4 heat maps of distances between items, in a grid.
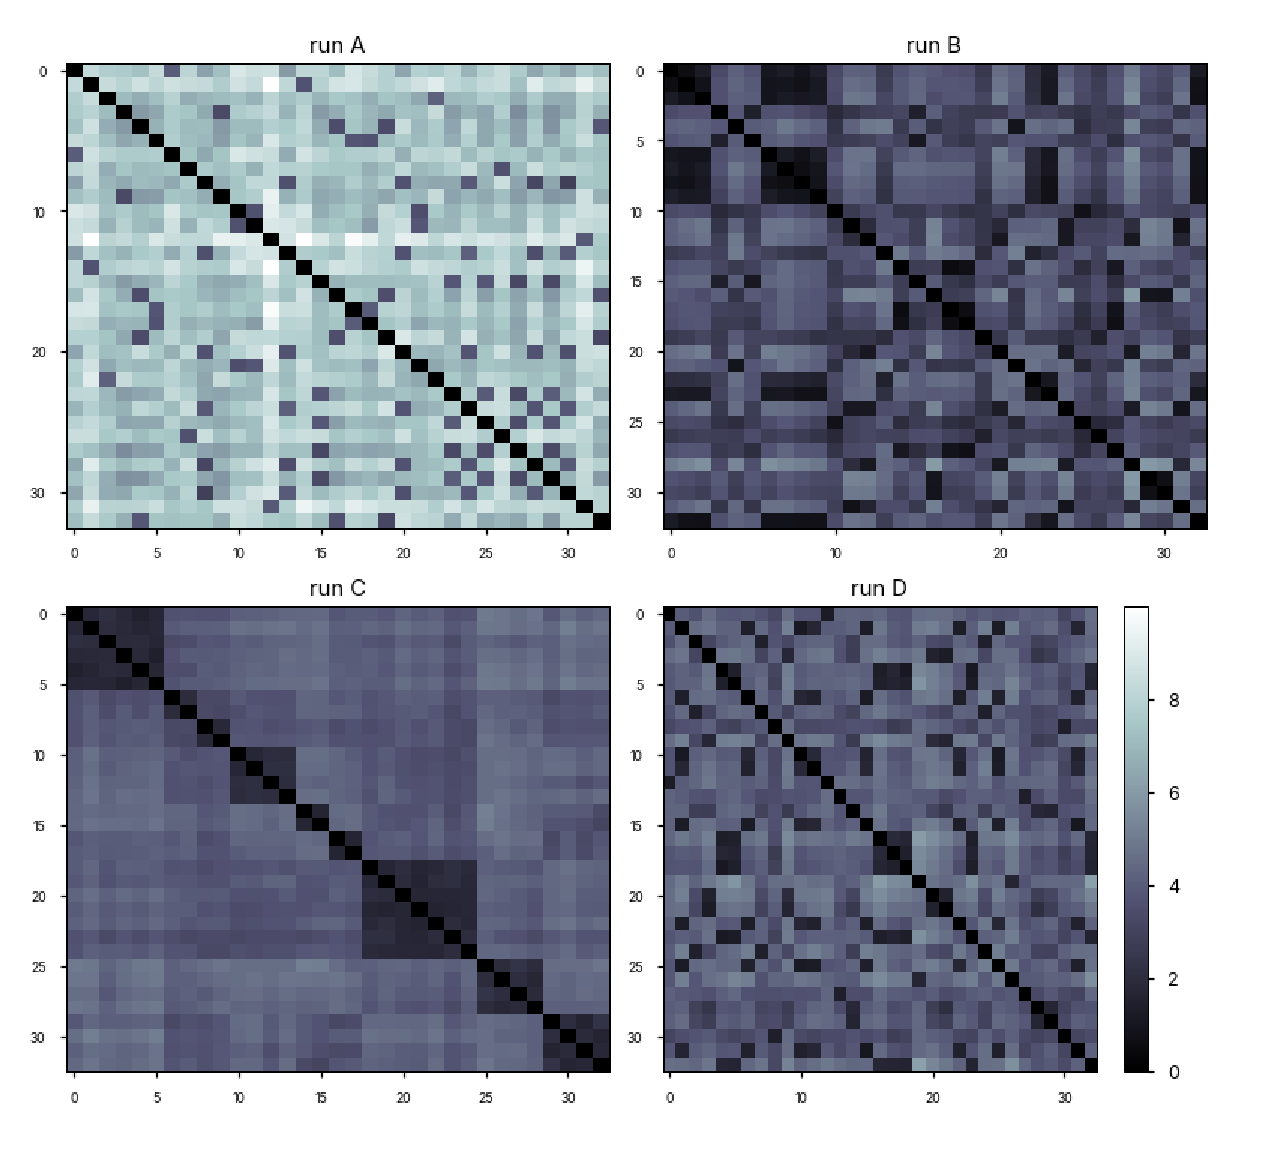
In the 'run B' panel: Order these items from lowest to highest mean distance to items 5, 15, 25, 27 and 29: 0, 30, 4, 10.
10, 30, 4, 0
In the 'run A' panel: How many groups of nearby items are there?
11
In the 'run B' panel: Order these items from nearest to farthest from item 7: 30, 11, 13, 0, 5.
0, 13, 30, 5, 11
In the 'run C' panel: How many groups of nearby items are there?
9
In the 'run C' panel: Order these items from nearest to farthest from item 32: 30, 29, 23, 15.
30, 29, 15, 23
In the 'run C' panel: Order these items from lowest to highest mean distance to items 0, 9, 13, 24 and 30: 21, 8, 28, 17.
8, 21, 17, 28
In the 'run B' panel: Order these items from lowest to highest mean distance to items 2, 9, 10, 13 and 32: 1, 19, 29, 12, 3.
1, 19, 3, 29, 12
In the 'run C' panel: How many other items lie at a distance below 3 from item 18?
6
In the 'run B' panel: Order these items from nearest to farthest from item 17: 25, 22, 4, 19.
25, 4, 19, 22
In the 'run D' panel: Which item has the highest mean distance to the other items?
19
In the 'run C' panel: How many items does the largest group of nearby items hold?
7
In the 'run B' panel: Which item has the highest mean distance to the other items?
28
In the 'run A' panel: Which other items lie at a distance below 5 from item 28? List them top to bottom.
8, 13, 20, 24, 30
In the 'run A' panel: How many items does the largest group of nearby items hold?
6
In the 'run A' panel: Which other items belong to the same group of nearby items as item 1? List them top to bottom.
14
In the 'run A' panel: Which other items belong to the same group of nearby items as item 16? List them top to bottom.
4, 19, 32
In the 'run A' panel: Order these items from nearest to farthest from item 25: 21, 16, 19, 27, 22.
27, 16, 19, 21, 22
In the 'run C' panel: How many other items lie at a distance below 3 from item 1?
5
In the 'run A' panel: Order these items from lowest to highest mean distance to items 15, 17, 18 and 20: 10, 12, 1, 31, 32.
10, 32, 1, 31, 12
